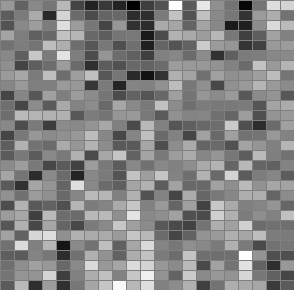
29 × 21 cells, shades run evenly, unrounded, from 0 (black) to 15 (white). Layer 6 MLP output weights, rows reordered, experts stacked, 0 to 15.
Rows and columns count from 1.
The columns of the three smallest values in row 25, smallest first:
5, 19, 9
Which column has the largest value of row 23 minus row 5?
18
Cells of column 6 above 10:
5
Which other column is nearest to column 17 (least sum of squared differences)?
8
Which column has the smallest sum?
1
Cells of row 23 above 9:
7
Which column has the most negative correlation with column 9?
15
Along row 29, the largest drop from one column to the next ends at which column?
3
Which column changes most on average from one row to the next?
4
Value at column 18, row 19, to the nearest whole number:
11
